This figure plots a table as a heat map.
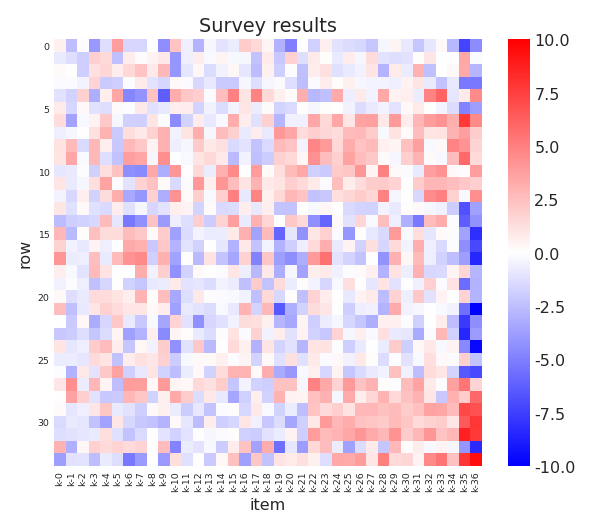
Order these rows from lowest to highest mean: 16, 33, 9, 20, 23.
23, 16, 20, 33, 9
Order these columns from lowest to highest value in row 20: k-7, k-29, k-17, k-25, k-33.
k-17, k-25, k-33, k-29, k-7
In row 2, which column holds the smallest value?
k-10
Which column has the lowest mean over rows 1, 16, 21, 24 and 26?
k-36
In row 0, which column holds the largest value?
k-5
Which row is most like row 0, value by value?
22
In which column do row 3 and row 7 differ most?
k-35
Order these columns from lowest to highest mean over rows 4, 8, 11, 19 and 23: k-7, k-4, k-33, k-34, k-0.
k-7, k-0, k-4, k-34, k-33
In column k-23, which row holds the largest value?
17
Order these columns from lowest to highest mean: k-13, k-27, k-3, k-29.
k-13, k-3, k-27, k-29
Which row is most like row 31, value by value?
29
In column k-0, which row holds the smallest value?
33
